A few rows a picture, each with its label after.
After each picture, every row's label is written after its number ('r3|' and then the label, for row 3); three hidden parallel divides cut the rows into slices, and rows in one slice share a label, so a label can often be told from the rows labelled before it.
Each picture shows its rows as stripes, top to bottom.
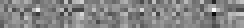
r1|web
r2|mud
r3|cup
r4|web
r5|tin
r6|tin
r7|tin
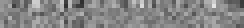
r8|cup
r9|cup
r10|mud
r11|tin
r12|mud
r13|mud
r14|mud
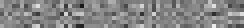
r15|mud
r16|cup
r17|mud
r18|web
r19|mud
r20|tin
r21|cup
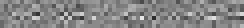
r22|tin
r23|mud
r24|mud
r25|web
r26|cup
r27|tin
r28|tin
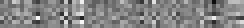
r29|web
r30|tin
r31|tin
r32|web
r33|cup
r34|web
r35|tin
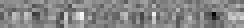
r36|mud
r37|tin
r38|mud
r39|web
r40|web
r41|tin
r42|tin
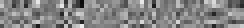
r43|cup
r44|cup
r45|tin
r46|web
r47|tin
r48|cup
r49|web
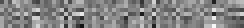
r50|web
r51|tin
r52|cup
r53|web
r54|cup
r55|mud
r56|cup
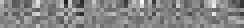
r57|cup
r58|cup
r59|tin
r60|cup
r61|tin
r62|tin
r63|mud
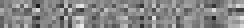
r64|tin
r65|web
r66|cup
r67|mud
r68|web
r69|tin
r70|web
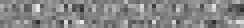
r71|tin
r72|cup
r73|cup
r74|mud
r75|mud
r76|web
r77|tin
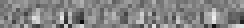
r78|tin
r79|tin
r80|mud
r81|cup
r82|cup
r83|cup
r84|web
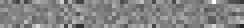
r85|cup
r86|tin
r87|tin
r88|mud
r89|tin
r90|tin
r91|cup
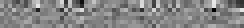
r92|cup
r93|cup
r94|web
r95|mud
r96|tin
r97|tin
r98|mud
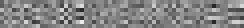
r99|tin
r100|web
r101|cup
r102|tin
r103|cup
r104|web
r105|mud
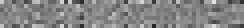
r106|cup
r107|tin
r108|tin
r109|mud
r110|mud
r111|tin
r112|cup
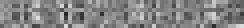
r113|mud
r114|cup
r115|tin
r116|cup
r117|cup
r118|mud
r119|web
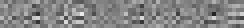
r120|mud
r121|tin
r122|tin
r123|web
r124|cup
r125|web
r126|mud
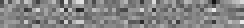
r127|web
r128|tin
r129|cup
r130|tin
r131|mud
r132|web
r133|mud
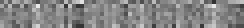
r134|web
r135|cup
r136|mud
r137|mud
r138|mud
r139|mud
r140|cup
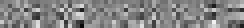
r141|tin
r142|web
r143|cup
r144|web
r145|web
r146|cup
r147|cup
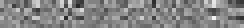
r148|cup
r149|cup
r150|web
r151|tin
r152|cup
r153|tin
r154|tin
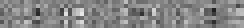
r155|tin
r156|mud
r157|web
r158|web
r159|mud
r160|web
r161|tin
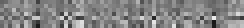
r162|tin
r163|tin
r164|tin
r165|web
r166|cup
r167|web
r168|web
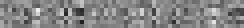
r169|tin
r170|tin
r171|cup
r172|cup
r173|tin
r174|cup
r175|mud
